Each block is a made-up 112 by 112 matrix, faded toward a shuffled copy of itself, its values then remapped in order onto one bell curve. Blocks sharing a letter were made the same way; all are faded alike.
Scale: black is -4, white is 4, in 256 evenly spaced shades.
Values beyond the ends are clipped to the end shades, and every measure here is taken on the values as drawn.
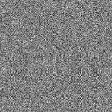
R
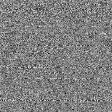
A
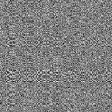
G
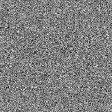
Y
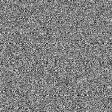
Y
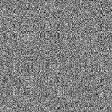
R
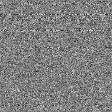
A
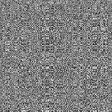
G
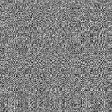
G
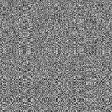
G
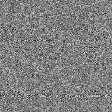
Y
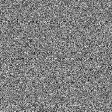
A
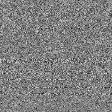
A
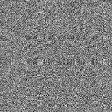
R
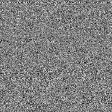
A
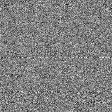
A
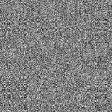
R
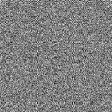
R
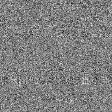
Y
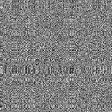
G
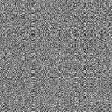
G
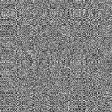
G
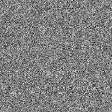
Y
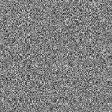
R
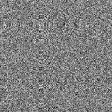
R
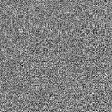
R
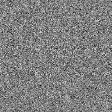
Y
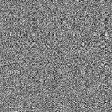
R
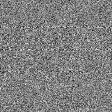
A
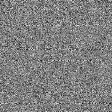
A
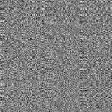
G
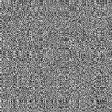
G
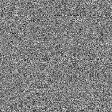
Y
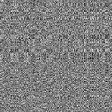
G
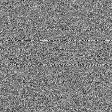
A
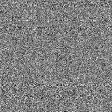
Y
